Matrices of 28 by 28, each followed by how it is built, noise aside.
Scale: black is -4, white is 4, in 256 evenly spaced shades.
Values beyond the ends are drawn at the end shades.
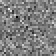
diagonal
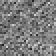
Hankel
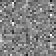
uneven columns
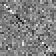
diagonal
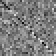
diagonal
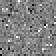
sparse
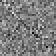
diagonal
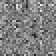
low rank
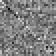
diagonal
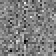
uneven columns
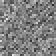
Hankel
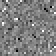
sparse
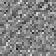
Hankel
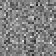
low rank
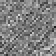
Hankel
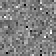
sparse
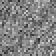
Hankel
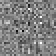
low rank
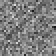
Hankel
